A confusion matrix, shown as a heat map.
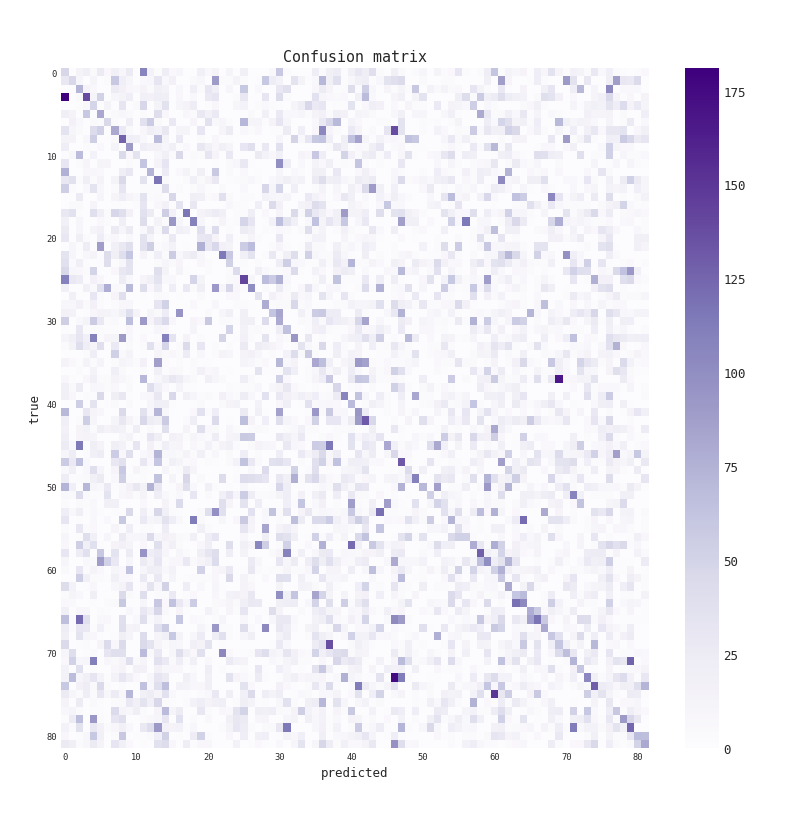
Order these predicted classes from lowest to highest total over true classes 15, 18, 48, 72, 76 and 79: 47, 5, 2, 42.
5, 42, 2, 47
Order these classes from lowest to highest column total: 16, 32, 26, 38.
16, 26, 32, 38
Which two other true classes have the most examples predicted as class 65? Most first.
66, 29
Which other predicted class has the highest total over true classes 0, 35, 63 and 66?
30
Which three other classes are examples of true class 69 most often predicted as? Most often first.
37, 74, 64
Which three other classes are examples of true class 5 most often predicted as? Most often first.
58, 3, 13
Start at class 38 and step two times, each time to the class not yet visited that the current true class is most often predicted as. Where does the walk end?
77
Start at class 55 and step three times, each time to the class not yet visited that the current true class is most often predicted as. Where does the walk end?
21
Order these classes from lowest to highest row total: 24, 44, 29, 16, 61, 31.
31, 16, 61, 44, 24, 29
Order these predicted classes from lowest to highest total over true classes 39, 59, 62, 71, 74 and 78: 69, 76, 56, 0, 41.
69, 56, 0, 76, 41
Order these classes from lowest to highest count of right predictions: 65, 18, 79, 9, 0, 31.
0, 31, 65, 9, 18, 79
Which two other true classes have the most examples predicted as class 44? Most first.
53, 26
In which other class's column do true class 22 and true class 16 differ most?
70
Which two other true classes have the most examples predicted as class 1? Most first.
73, 71
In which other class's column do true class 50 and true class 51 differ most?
71
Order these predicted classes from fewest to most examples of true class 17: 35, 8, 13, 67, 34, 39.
13, 67, 35, 8, 34, 39
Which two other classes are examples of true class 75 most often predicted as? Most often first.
60, 9
